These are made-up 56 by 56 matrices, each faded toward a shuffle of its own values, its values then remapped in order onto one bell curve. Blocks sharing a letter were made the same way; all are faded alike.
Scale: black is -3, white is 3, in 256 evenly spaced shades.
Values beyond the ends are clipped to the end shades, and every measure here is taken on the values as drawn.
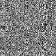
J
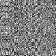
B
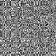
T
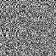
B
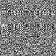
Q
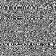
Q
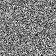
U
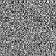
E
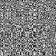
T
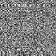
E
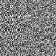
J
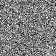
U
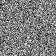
U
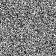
U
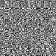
Q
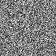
U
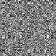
E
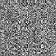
J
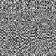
B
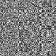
E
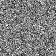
U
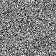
U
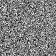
U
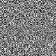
E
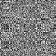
E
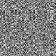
E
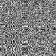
E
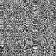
E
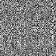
J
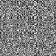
E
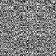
T
